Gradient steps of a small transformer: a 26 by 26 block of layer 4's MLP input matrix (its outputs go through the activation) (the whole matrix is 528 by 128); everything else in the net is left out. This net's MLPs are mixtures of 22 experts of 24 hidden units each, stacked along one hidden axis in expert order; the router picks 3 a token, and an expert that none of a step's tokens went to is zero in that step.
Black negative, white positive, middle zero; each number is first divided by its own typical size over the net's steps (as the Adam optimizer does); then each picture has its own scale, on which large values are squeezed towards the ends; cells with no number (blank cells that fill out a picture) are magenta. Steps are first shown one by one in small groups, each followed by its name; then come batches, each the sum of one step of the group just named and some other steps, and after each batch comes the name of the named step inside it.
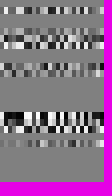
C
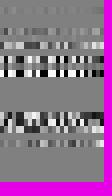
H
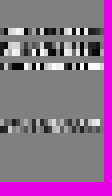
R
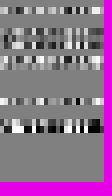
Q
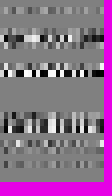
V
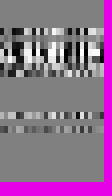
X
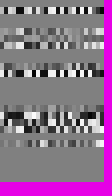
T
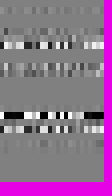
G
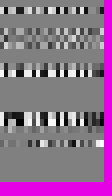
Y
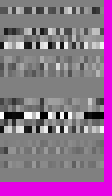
G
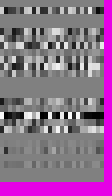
G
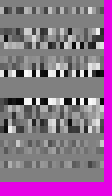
V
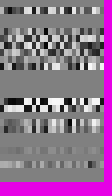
R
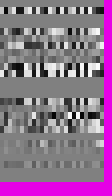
T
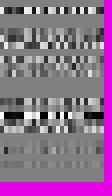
G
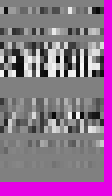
H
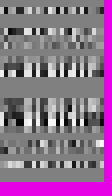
Y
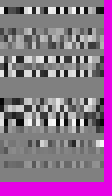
Y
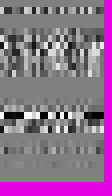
G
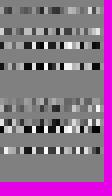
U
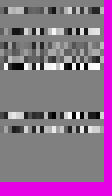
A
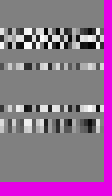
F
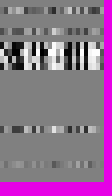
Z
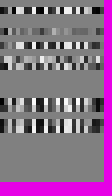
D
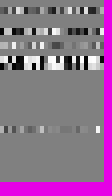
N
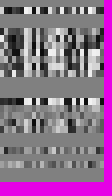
Z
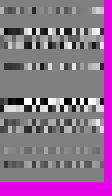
U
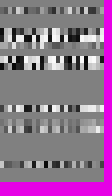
N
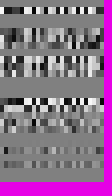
N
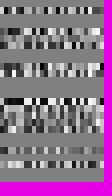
U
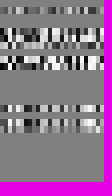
N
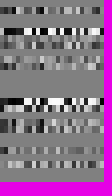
D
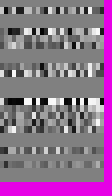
U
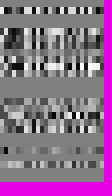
A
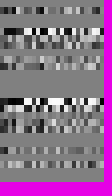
D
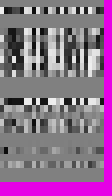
Z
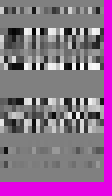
A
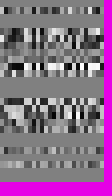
A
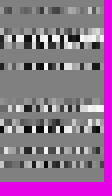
U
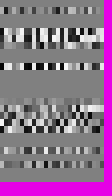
U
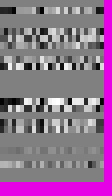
D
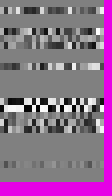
F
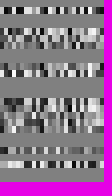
U
